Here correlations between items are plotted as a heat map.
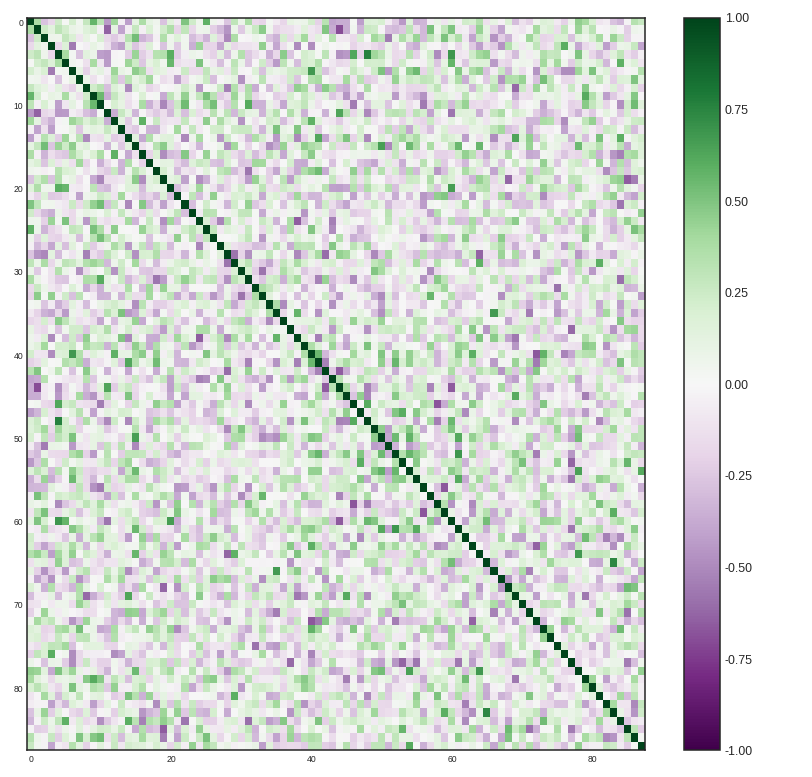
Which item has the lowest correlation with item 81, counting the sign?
48
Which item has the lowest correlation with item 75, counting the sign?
32
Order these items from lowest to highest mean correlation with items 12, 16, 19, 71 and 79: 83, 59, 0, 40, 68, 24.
24, 68, 83, 59, 0, 40
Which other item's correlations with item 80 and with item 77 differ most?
6
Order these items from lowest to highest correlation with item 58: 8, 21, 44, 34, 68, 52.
52, 68, 34, 44, 8, 21
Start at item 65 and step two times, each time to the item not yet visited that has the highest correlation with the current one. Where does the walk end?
59
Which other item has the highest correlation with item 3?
76
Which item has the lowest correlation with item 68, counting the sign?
19
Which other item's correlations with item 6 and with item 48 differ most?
55
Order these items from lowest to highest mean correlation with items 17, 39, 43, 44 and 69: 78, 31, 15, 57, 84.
31, 78, 57, 15, 84
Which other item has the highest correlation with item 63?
40
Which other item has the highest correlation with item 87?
54
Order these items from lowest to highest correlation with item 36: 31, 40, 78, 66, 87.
31, 87, 66, 40, 78
